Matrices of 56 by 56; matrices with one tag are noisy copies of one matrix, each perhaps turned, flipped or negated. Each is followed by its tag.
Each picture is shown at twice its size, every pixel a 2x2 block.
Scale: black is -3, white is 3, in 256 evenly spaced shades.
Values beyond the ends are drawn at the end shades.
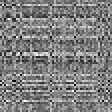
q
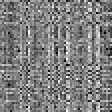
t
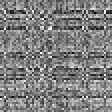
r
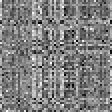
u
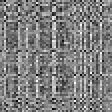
q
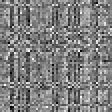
r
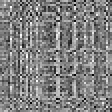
q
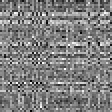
t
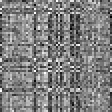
u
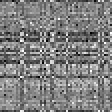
u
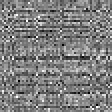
q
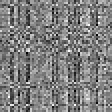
r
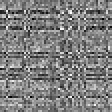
r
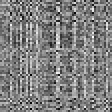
q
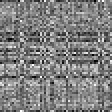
u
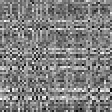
t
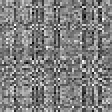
r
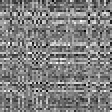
t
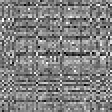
q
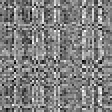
r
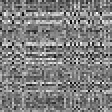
t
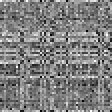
u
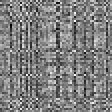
q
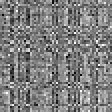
r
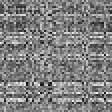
r
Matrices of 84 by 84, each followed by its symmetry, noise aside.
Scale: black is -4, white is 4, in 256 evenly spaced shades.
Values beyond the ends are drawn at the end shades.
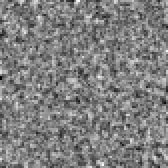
antisymmetric.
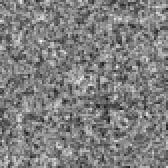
symmetric.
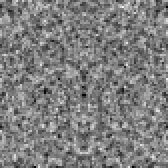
mirrored left to right.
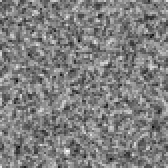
symmetric.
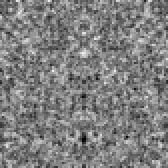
mirrored left to right.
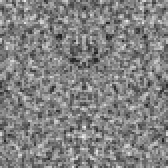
mirrored left to right.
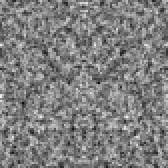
mirrored left to right.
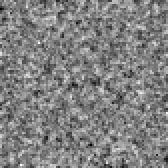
same after a half turn.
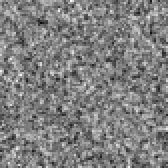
symmetric.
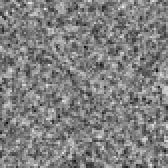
antisymmetric.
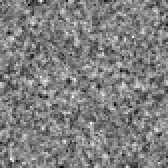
same after a half turn.
